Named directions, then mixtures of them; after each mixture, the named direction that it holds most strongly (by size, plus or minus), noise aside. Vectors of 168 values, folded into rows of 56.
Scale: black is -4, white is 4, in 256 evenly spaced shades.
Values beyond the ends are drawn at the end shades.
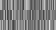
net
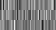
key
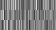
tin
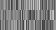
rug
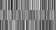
rug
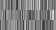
rug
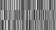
tin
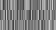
net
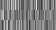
tin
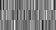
key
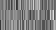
rug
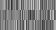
rug
